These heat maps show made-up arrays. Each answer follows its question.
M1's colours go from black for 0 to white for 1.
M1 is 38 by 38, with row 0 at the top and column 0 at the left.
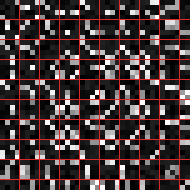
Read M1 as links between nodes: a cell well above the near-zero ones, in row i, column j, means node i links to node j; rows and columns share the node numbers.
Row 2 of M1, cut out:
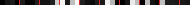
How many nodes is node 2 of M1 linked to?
10
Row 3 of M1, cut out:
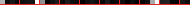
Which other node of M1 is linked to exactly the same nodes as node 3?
node 16
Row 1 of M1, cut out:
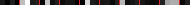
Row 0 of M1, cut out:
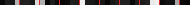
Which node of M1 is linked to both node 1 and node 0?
node 35
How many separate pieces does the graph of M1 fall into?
3
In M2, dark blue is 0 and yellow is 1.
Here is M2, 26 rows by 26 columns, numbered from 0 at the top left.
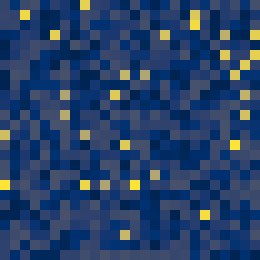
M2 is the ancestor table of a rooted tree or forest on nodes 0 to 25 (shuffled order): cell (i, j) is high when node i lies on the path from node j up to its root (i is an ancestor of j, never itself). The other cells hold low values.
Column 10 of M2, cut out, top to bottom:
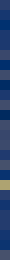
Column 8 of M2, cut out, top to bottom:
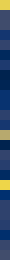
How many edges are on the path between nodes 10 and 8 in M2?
4
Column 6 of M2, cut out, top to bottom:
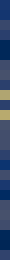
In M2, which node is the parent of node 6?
11
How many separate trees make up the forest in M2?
8
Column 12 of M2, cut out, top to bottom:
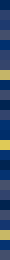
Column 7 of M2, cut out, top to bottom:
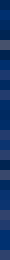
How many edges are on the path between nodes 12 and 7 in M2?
3
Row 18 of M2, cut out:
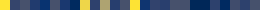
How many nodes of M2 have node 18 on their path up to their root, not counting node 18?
4
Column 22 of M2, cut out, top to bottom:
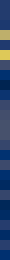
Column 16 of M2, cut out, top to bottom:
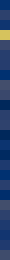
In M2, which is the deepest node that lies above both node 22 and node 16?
3
